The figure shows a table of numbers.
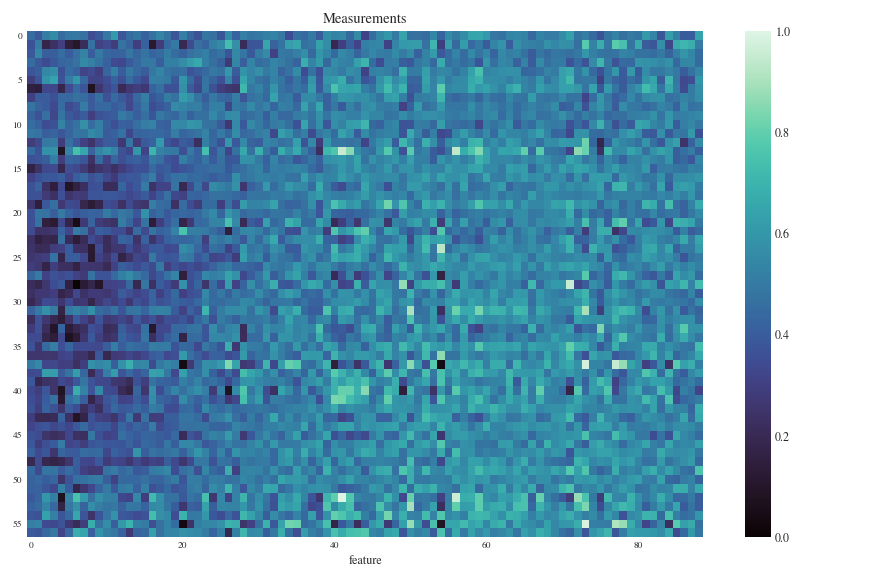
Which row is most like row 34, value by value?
17
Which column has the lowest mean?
4
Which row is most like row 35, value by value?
49
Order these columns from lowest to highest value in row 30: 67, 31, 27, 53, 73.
31, 27, 53, 67, 73
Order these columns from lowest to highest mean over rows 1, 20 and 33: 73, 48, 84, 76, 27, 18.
18, 84, 76, 48, 27, 73
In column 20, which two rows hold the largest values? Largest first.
22, 54
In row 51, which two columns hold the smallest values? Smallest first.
6, 7
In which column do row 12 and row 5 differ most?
73
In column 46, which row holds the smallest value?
3
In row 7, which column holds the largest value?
54
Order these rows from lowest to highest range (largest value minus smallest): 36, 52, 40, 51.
51, 36, 40, 52
